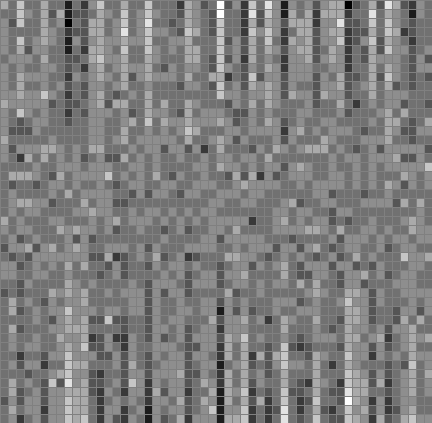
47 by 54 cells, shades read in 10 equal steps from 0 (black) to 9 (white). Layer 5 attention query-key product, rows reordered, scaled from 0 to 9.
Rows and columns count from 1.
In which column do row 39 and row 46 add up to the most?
36
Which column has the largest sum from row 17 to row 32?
30
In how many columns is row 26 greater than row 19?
16
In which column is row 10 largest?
28
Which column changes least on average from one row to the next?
18
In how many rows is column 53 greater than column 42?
16
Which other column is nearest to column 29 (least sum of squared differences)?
45
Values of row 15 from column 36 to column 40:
2 5 6 4 5
